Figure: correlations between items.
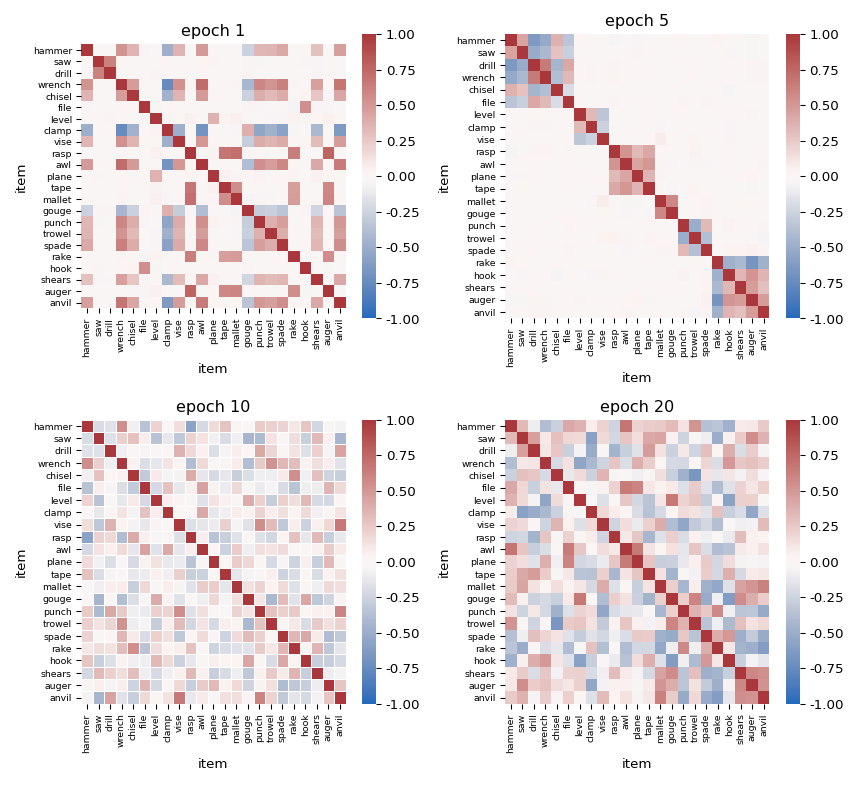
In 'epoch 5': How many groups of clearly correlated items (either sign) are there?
6
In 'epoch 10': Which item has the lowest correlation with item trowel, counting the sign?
gouge
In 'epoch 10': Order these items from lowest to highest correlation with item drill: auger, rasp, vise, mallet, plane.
plane, auger, mallet, rasp, vise
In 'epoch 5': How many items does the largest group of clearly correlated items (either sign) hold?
6
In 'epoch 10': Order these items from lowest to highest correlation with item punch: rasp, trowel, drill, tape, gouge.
rasp, tape, gouge, trowel, drill
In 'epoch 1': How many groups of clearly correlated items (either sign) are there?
5
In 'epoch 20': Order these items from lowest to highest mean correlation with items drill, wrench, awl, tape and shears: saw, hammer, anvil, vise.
vise, hammer, anvil, saw
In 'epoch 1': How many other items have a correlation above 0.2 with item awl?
9
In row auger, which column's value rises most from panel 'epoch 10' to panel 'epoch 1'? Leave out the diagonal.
rasp
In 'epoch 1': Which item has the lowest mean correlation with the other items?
clamp
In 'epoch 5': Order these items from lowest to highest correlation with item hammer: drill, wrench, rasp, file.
drill, wrench, file, rasp
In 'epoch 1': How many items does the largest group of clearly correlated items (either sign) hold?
12
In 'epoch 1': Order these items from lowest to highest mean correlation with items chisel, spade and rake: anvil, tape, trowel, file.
file, tape, trowel, anvil
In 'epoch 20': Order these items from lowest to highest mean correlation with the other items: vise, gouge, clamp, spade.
clamp, spade, vise, gouge
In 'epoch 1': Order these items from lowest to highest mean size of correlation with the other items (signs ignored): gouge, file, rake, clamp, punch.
file, rake, gouge, punch, clamp
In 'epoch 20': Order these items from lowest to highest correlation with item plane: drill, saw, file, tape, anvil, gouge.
gouge, drill, anvil, saw, tape, file
